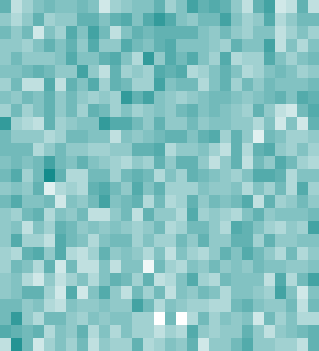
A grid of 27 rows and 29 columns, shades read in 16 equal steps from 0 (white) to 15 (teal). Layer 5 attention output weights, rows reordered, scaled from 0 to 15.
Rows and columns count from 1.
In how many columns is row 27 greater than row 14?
10
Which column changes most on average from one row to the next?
4
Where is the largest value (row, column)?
14, 5
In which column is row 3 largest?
9
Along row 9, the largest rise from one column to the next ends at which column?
28
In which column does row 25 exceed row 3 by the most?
2
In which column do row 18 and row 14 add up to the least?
3
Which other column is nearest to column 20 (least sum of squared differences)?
19
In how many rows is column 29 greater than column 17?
14
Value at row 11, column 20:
11
